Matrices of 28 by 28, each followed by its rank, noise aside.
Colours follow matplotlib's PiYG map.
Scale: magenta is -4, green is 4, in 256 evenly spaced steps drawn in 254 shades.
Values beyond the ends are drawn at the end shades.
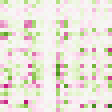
three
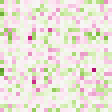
six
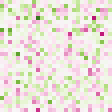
eight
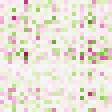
four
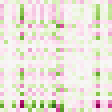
two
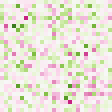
eight
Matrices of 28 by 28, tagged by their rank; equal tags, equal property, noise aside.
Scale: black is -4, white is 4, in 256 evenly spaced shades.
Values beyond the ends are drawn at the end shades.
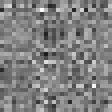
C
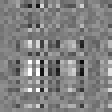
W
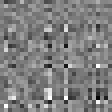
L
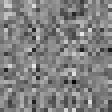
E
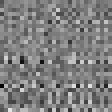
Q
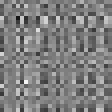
W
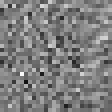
E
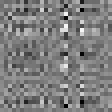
L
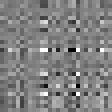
L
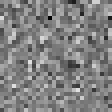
C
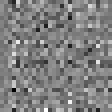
C
